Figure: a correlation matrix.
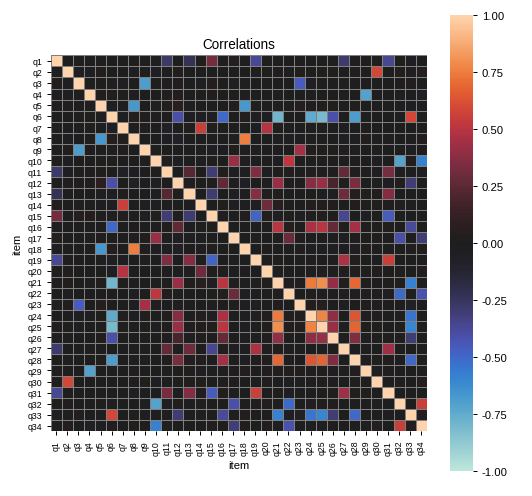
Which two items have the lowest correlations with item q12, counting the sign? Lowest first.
q6, q33
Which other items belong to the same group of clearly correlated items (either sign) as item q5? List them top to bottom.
q8, q18
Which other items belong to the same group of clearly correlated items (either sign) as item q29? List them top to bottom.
q4
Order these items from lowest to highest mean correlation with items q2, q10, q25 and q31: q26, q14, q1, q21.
q1, q14, q26, q21
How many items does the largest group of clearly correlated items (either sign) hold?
9
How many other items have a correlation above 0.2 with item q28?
6
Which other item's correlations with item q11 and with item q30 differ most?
q2
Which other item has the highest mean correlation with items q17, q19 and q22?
q10
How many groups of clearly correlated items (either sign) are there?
8
